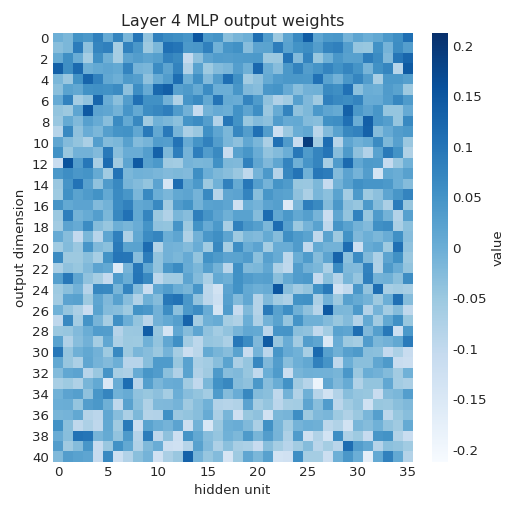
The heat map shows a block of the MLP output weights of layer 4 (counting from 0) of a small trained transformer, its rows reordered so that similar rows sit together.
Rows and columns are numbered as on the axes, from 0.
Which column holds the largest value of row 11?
10
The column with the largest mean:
29
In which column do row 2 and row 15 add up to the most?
35
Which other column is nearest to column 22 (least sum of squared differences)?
32
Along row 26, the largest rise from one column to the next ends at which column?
27
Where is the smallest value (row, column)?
33, 26
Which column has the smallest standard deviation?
19
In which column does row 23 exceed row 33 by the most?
8
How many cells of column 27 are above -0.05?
29
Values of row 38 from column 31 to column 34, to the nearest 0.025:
-0.1 0.05 0.05 -0.075
